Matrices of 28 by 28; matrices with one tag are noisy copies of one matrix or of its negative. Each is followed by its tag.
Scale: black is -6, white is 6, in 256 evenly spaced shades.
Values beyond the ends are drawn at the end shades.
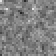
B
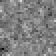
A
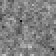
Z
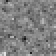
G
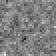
G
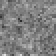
Z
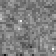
Z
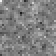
B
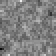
A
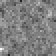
A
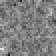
A
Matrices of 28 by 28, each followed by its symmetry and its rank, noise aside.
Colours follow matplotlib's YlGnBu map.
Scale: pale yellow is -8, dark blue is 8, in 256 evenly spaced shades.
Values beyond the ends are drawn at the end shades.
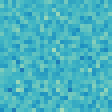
antisymmetric, rank four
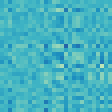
no symmetry, rank two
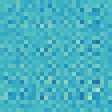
symmetric, rank two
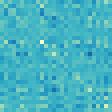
symmetric, rank three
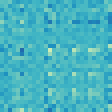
no symmetry, rank three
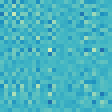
symmetric, rank two
